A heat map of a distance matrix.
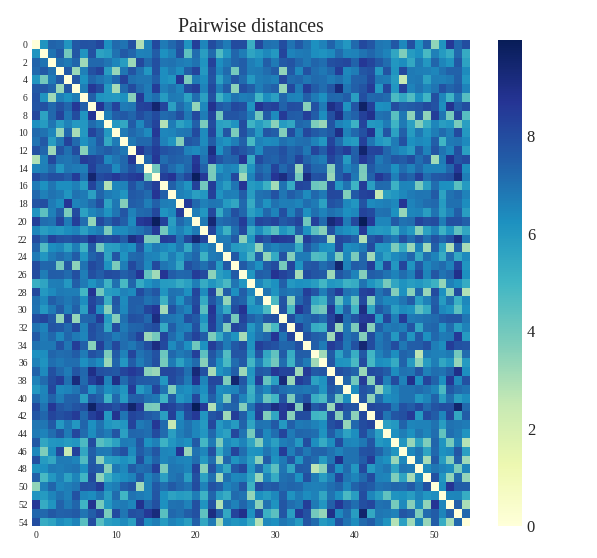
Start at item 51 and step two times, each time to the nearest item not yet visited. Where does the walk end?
44
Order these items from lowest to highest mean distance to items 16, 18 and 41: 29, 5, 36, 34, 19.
36, 29, 5, 19, 34
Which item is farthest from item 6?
13
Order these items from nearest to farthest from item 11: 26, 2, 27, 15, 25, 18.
18, 27, 2, 25, 26, 15
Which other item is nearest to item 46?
4
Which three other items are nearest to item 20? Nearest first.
7, 34, 17
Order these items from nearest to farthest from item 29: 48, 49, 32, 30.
32, 30, 48, 49
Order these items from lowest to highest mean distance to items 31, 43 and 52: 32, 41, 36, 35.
36, 35, 32, 41
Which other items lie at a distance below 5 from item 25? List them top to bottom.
3, 5, 10, 31
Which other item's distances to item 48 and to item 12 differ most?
35
